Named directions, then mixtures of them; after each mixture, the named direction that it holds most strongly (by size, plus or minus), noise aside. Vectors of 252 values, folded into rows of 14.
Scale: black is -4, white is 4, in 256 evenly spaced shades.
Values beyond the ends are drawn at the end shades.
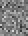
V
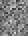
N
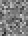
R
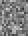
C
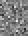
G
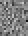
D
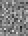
D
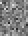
D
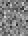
R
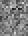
N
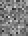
N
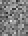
N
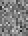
V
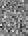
V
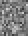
C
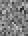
C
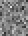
R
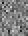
V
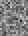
R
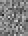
D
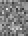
C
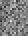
N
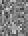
C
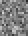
C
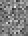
N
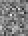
C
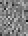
D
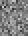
N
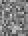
C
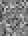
R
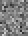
R
